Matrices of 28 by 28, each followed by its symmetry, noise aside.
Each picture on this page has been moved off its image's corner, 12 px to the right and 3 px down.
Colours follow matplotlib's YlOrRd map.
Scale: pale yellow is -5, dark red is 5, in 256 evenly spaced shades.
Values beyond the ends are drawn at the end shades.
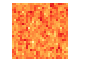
no symmetry.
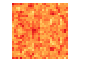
mirrored top to bottom.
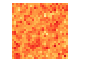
symmetric.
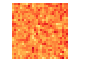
antisymmetric.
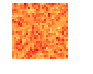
antisymmetric.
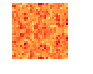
mirrored top to bottom.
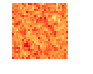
antisymmetric.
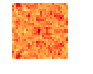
mirrored top to bottom.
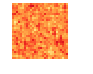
antisymmetric.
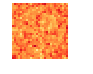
symmetric across the other diagonal.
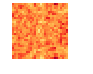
mirrored top to bottom.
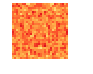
mirrored left to right.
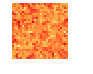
symmetric.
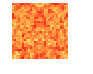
mirrored left to right.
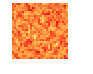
symmetric across the other diagonal.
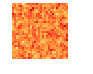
antisymmetric.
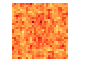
same after a half turn.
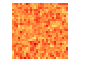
antisymmetric.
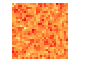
symmetric.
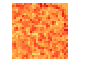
symmetric across the other diagonal.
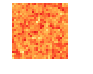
symmetric.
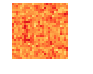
mirrored top to bottom.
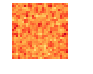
mirrored left to right.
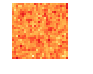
symmetric.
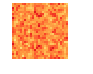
mirrored top to bottom.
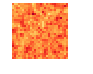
symmetric.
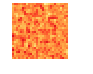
antisymmetric.
